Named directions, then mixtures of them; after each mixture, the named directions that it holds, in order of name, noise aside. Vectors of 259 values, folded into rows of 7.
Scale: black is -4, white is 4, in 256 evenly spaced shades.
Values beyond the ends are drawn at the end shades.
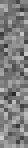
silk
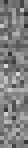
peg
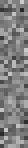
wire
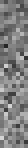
peg, silk.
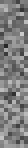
silk.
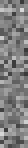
wire.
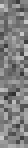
silk.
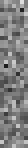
peg, wire.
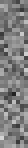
silk.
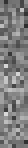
peg.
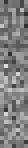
peg.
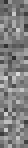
peg, wire.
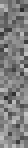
silk.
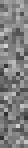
peg, silk.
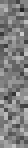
silk.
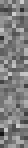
wire.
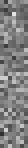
peg, wire.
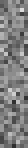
peg, silk.
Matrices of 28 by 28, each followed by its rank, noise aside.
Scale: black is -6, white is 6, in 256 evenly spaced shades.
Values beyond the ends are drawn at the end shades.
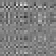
two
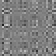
two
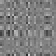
two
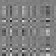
one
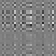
one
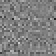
five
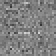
five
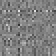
three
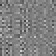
four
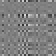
one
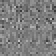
four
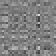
two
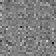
five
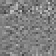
five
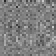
three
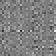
four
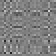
two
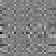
two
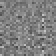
five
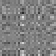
two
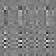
one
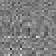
five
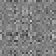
three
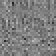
five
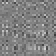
three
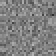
five
